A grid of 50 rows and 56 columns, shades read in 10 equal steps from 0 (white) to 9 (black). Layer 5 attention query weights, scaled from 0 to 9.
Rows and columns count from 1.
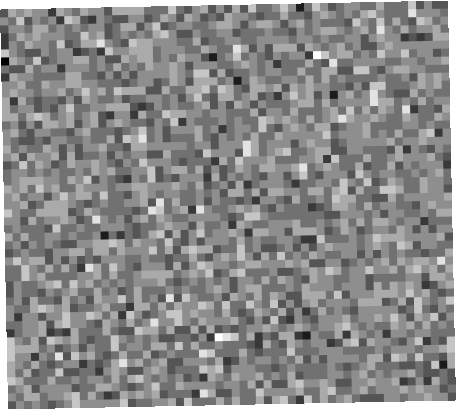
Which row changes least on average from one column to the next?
18
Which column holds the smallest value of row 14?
51
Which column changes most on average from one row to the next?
25
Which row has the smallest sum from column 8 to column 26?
31
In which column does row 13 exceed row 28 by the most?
7
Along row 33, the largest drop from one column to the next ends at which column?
11
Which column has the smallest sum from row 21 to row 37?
30
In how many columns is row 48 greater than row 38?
24
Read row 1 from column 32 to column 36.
2 5 5 4 2
